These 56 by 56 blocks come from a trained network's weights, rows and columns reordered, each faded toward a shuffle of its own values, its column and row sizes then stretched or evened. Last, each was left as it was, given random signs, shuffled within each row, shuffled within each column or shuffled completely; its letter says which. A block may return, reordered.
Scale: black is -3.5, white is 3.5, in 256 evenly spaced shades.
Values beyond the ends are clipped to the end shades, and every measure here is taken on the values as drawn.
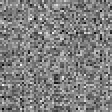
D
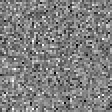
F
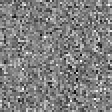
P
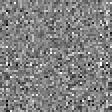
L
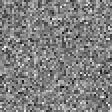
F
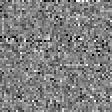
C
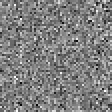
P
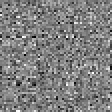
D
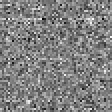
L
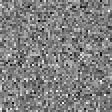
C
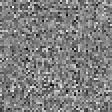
L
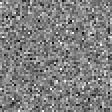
F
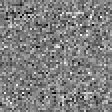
C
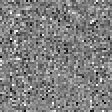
P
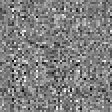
D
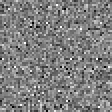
C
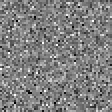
F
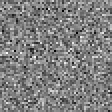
C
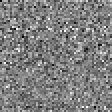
C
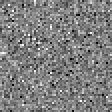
F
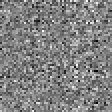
L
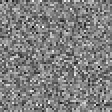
C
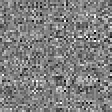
D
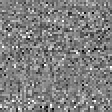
C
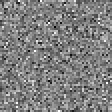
F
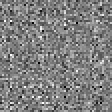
D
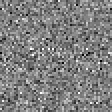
C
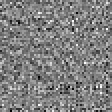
D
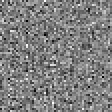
P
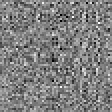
D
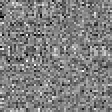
D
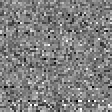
C
